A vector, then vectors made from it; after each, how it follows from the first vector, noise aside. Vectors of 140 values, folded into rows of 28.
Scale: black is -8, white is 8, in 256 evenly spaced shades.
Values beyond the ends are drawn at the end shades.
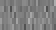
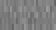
negated, shrunk.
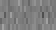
wrapped around, negated, partly zeroed.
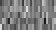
reversed, scaled up.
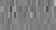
partly zeroed.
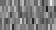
wrapped around, scaled up.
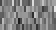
wrapped around, negated, scaled up.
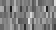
scaled up.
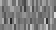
wrapped around, scaled up.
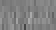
partly zeroed.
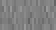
negated, shrunk.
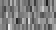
wrapped around, negated, scaled up.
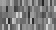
wrapped around, scaled up.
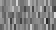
wrapped around, scaled up.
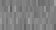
shrunk.
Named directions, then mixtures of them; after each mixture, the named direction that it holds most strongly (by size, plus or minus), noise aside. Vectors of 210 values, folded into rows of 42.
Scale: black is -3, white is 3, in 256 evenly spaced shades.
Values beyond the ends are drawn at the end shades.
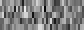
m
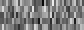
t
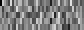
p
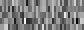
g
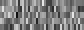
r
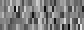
m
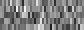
m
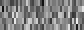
g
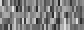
p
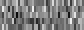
t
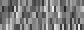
r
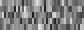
m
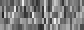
m
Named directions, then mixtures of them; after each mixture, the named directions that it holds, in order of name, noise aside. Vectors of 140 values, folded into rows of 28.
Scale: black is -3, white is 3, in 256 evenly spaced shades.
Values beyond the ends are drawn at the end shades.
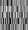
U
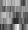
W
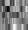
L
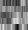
W.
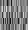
U.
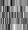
L, U.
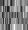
L, U.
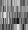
U, W.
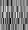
U.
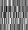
U.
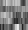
W.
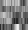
W.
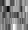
L.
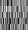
U.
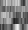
W.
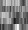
W.
